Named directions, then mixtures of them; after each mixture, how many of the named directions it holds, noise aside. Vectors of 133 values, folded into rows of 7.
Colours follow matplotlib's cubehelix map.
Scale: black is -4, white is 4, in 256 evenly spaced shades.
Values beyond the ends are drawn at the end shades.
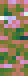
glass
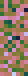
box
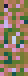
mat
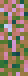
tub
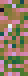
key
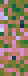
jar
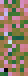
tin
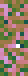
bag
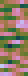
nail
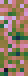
three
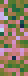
one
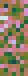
four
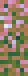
four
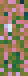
two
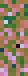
two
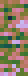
one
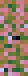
four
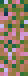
four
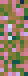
three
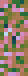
three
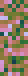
three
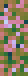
two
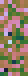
two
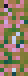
one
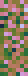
four
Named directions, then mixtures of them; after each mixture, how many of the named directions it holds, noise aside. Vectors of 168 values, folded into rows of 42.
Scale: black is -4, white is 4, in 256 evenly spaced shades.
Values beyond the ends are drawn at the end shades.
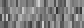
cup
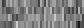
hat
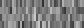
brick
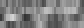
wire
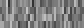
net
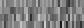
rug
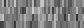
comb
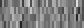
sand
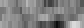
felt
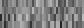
two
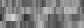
one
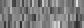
three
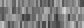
four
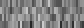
three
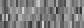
one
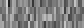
one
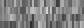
two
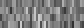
two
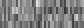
three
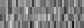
four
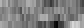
one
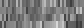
four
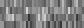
four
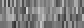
three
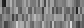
two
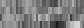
two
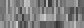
four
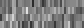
four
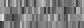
three
